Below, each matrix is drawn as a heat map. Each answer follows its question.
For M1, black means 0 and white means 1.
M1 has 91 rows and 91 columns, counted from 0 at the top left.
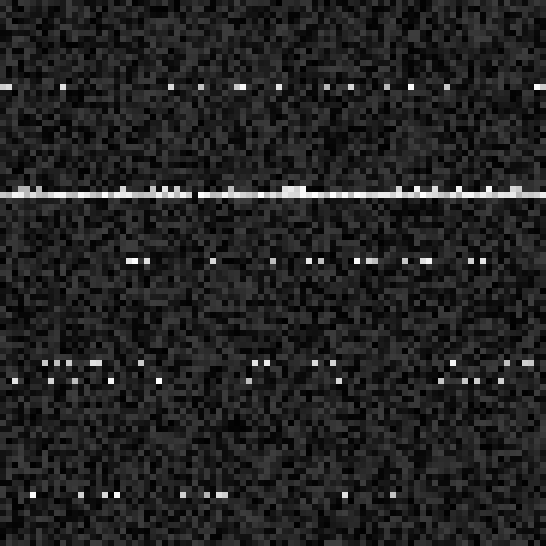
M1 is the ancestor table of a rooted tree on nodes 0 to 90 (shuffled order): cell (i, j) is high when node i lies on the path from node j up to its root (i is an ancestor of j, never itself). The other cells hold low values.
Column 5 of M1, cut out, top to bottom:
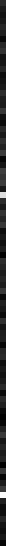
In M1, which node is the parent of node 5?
82
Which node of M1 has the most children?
31
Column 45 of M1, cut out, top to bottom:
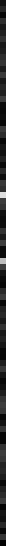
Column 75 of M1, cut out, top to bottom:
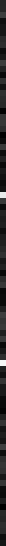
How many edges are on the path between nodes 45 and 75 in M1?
4
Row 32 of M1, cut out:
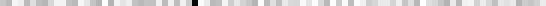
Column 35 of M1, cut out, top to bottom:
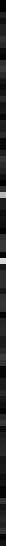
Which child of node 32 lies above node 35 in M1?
43
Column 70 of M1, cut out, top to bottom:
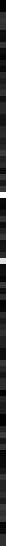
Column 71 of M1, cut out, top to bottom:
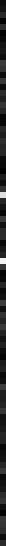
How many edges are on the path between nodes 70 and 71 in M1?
2
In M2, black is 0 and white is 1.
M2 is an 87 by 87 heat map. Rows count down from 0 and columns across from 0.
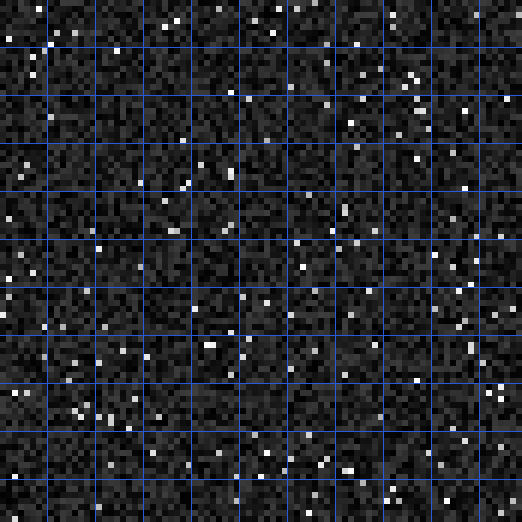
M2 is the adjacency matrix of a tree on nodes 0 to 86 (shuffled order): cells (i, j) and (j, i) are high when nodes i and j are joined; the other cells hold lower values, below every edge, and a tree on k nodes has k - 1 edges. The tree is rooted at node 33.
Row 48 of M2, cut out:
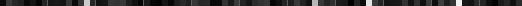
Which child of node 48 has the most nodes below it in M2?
76
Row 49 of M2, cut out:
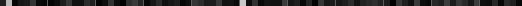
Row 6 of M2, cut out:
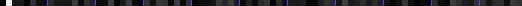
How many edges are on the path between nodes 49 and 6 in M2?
2
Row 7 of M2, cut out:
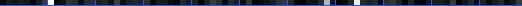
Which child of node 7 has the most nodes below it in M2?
59
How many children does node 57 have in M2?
3
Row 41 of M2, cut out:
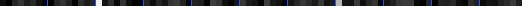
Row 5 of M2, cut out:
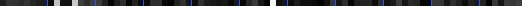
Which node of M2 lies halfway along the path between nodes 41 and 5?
60
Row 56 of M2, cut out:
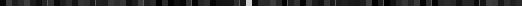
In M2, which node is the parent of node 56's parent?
16
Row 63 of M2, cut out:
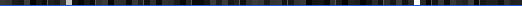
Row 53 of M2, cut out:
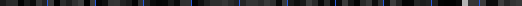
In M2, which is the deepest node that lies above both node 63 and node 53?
77
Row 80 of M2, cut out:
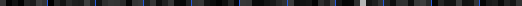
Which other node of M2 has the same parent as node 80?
12
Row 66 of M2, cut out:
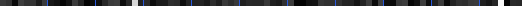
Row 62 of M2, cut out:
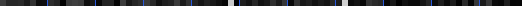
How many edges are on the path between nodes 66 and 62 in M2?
9
